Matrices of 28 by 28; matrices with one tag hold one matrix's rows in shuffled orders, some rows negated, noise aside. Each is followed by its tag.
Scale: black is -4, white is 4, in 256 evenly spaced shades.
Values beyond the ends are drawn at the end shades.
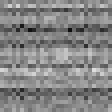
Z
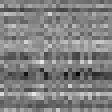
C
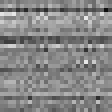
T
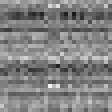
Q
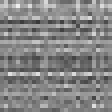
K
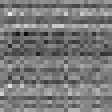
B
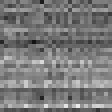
C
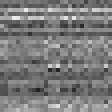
Q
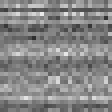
Q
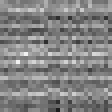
Q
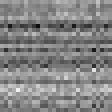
K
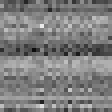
C
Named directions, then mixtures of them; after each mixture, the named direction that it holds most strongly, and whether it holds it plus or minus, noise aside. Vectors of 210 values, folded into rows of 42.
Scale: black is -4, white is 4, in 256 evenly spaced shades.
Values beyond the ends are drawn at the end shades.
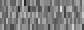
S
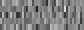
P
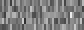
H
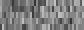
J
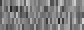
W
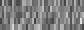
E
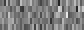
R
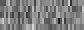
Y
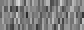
W, plus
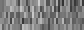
J, minus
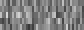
Y, minus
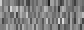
W, minus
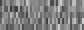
W, plus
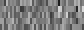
R, plus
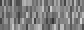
E, plus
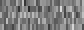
S, plus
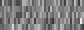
E, plus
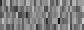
W, plus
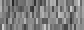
J, plus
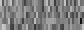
E, minus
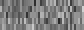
Y, plus
